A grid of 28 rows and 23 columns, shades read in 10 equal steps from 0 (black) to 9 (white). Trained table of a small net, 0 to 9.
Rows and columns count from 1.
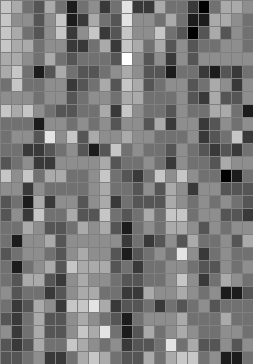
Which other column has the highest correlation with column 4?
16
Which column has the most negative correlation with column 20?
7
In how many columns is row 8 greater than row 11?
7
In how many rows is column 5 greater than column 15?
9
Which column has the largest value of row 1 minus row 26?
12
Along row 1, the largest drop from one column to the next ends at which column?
13
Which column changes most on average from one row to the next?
21
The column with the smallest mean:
19
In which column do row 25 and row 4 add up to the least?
11
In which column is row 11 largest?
5
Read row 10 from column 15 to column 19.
6 2 5 5 2
